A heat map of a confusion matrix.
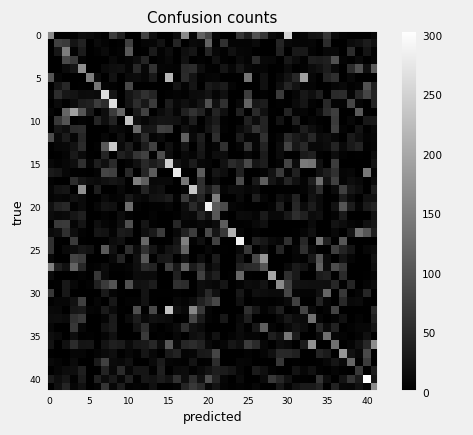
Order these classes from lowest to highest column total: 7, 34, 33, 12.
33, 34, 7, 12
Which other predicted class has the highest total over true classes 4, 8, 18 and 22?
41
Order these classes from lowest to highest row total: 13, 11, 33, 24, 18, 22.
22, 33, 11, 18, 13, 24
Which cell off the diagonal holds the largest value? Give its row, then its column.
0, 30
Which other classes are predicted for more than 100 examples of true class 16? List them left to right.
13, 19, 40
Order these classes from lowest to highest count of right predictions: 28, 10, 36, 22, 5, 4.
22, 36, 5, 4, 28, 10
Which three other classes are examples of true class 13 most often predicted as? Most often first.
8, 7, 30
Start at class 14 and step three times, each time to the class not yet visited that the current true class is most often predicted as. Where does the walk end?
11
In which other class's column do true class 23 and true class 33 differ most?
39
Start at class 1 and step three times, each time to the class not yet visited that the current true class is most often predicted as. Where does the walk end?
2
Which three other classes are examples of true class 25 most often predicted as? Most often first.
17, 7, 36
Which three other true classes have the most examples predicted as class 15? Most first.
32, 5, 36
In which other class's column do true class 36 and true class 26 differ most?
27
